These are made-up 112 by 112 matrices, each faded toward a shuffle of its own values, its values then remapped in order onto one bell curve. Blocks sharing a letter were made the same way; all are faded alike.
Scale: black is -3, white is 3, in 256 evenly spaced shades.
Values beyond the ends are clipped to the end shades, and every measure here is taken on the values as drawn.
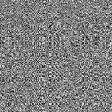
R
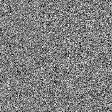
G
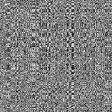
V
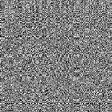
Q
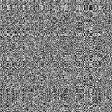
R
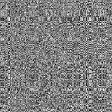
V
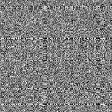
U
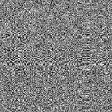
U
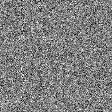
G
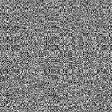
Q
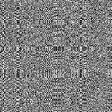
V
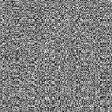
R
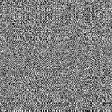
Q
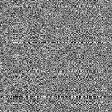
U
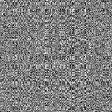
V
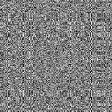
V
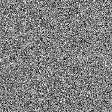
G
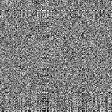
U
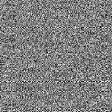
U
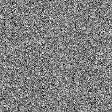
G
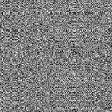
Q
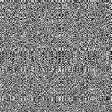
V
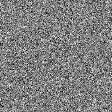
G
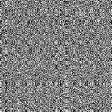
V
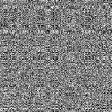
R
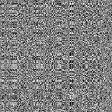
V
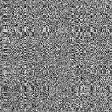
V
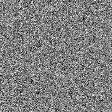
G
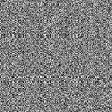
R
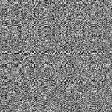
U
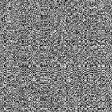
Q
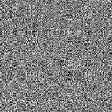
Q
